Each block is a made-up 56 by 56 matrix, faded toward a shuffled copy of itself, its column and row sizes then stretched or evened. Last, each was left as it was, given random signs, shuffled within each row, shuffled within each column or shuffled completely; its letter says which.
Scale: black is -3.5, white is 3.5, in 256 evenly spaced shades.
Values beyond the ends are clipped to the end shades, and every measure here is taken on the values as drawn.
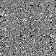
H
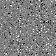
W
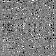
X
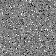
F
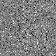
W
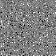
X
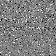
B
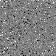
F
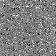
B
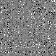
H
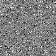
B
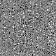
W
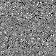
B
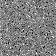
F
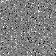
W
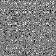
X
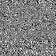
B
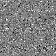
B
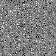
W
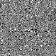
H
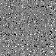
H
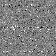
B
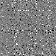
X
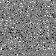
B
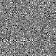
X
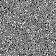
F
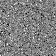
F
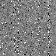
W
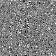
W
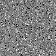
W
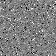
F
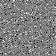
B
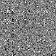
H
